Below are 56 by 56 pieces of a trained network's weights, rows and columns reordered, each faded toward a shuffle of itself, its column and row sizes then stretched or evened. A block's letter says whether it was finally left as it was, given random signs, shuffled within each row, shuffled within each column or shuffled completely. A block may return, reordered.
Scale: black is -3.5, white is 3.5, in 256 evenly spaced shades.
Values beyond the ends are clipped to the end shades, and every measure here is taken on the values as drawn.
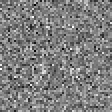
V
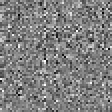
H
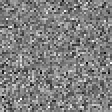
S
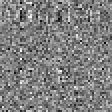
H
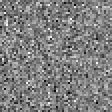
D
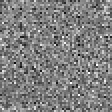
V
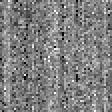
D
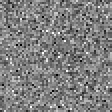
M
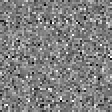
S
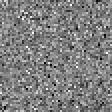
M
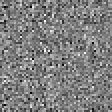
V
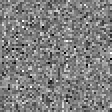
D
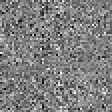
V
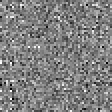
V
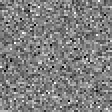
M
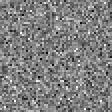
M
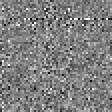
V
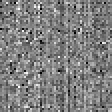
H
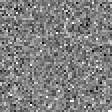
D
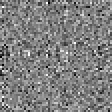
H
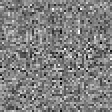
H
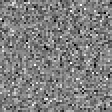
M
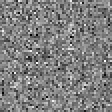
D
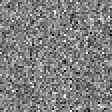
D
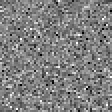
M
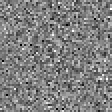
D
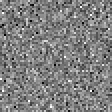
M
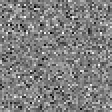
S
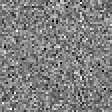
D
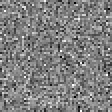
D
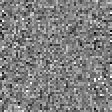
D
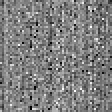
D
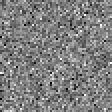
M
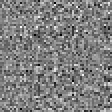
H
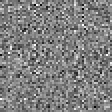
H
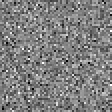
D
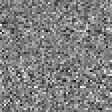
S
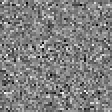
S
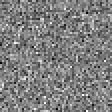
M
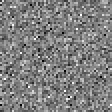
D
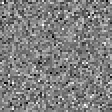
S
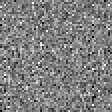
D
